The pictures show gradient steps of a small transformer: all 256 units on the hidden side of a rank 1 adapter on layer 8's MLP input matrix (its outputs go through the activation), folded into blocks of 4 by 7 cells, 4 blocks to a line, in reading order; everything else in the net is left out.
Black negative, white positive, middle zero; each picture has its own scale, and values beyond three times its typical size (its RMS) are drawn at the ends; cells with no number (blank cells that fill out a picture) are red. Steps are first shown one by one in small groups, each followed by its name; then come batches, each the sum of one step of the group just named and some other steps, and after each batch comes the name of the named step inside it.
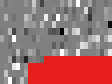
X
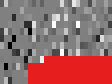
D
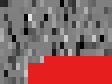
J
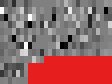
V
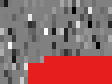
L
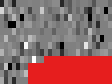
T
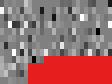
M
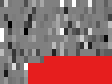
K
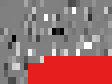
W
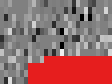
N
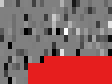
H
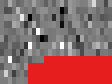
K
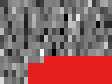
J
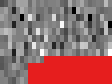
L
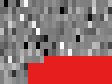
X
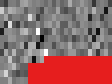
M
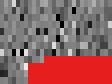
K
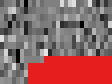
K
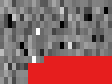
T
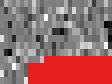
W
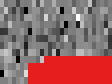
W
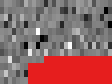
X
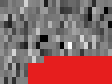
T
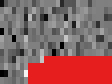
J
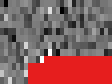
J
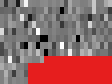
K
